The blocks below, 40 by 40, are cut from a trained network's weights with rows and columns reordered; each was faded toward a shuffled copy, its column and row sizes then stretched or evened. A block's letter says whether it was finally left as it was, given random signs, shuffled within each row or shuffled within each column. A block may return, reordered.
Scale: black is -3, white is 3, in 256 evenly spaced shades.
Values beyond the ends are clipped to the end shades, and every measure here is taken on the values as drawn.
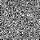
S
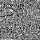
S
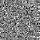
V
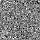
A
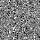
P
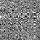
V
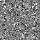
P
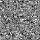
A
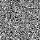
S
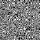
S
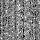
P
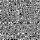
S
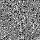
P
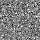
A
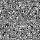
A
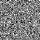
A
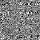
S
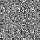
V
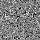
A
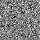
A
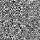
V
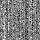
P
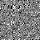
V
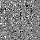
S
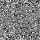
A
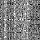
V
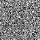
S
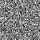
P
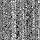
P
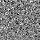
A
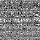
V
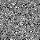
A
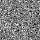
A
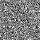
S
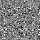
S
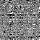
V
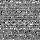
A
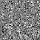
V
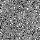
P
